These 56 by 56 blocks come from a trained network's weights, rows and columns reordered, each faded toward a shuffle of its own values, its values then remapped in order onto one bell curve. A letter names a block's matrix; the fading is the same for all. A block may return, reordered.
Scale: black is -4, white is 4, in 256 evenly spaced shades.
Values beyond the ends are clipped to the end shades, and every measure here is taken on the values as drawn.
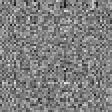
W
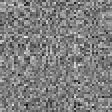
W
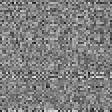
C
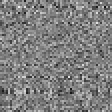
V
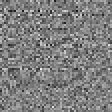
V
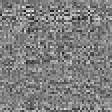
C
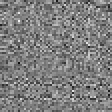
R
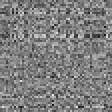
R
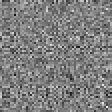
R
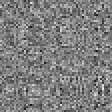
W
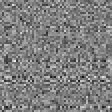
R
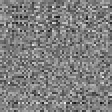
C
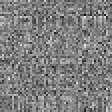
W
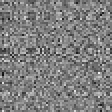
R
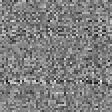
C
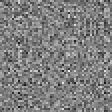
W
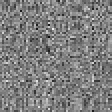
W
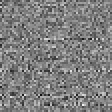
V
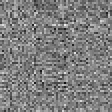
W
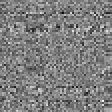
V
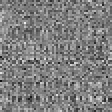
R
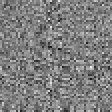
R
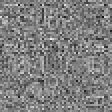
V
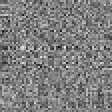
V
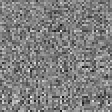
V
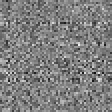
V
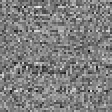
V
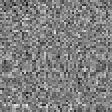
W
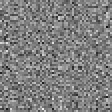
W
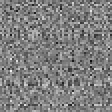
R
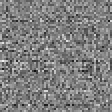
V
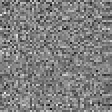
R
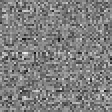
V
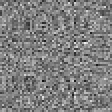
W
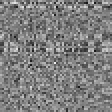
R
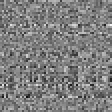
C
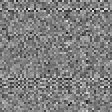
R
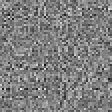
V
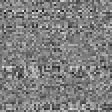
C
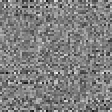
C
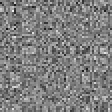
W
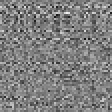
C
